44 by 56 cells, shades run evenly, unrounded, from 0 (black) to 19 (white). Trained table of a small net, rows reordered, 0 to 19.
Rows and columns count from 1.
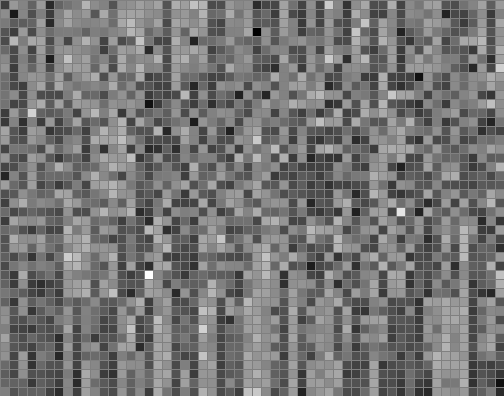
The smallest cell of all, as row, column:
4, 29
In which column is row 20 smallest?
1
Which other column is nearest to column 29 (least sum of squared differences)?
42
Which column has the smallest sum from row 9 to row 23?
17
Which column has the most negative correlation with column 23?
13
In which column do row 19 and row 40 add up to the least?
45
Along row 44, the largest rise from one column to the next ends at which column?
28
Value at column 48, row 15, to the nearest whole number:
8
